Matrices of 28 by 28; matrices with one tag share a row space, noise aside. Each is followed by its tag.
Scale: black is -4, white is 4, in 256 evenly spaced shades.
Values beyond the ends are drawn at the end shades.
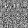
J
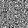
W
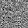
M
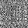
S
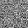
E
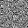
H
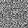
S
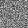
S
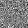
H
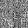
E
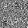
W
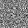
E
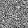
M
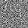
J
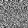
J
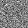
J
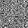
W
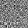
J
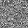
E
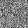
S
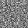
J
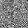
E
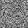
M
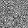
E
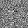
E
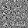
J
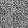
S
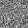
E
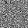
J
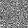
S
